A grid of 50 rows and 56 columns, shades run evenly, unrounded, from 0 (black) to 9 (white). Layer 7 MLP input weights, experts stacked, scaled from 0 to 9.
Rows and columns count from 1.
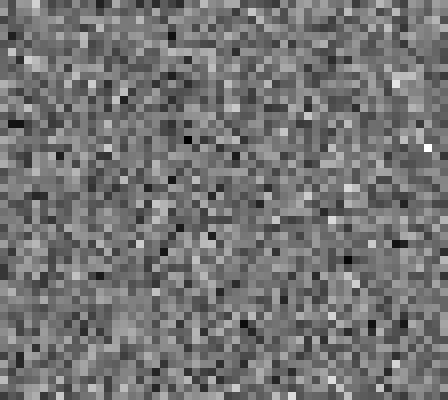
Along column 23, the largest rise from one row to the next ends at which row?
30
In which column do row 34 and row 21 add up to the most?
20
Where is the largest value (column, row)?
54, 19
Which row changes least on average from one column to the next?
15
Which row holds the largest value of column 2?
7
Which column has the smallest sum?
31
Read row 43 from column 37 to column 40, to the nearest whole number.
5 6 2 6
